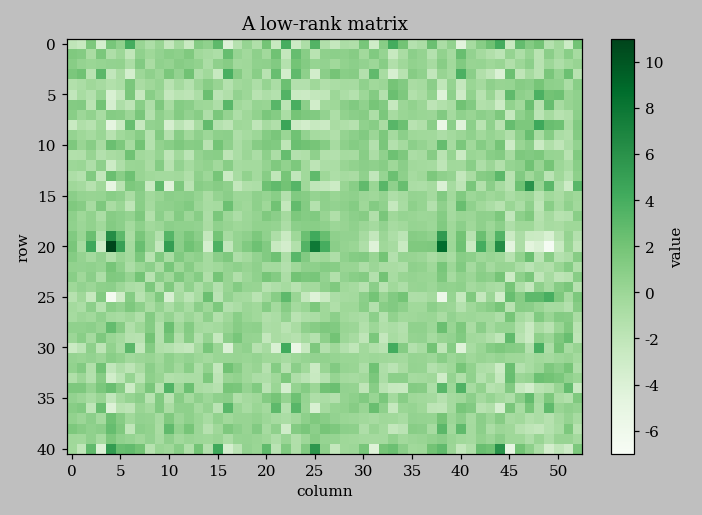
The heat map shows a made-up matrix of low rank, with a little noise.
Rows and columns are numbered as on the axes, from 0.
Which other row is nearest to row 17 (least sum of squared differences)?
7
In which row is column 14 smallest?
20
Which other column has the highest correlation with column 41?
49
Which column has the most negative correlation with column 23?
39
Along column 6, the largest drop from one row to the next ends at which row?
1
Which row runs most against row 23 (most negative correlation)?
27
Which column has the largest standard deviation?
4
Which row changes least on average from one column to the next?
31
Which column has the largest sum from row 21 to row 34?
45
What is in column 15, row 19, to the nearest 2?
2
